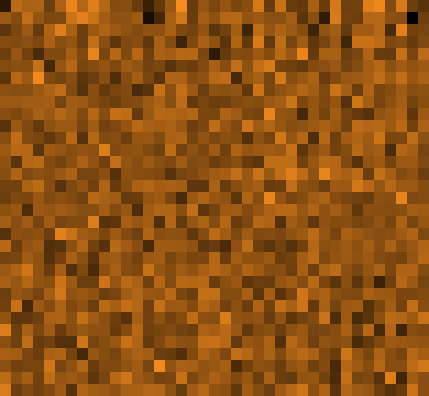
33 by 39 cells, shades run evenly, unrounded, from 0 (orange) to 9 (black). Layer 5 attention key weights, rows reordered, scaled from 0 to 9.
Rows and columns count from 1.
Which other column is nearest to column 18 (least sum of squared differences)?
39
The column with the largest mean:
14
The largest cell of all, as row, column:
2, 38
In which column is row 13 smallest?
10
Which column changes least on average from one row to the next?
32
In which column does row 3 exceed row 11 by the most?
23
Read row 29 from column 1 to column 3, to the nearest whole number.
4 5 2
